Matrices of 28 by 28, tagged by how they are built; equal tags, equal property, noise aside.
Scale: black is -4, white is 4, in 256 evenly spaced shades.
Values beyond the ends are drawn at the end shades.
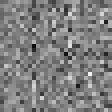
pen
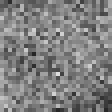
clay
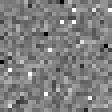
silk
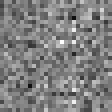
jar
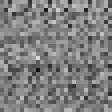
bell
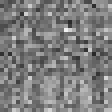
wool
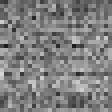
wool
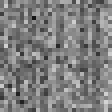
wool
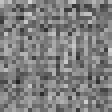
wool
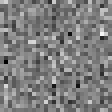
pen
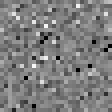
silk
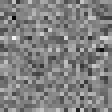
jar
